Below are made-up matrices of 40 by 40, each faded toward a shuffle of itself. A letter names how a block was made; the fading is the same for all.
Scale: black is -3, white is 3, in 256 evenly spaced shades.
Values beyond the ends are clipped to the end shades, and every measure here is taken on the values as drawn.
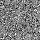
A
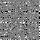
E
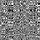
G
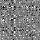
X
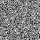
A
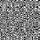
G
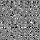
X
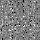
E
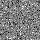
A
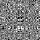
G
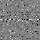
E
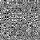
G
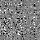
E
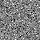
A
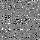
E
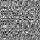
G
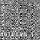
G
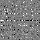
E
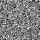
A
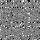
E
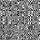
G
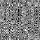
X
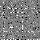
E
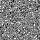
A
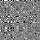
X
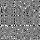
X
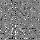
E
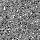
A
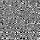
X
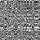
G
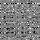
X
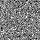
A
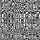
G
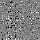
E
